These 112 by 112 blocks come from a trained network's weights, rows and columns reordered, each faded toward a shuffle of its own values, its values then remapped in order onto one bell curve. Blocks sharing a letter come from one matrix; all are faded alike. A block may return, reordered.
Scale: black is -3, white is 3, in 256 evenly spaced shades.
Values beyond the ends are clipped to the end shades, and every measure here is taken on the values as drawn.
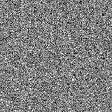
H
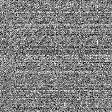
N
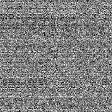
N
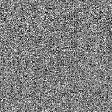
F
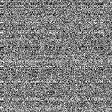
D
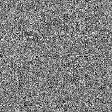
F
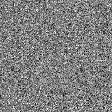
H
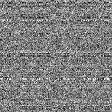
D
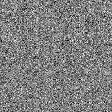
H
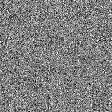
H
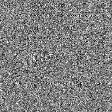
F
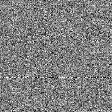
F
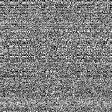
D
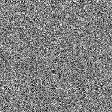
H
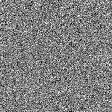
H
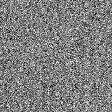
H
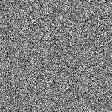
H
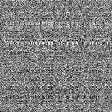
D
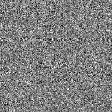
F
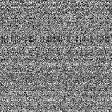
D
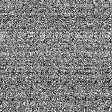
N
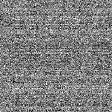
N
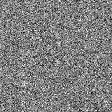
H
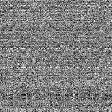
D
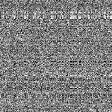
D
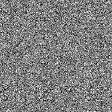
F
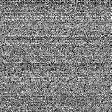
N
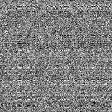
D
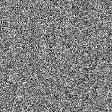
H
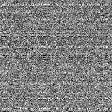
D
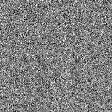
H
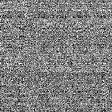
N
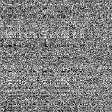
D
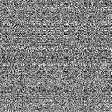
D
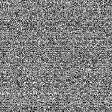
N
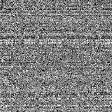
N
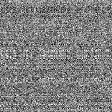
D
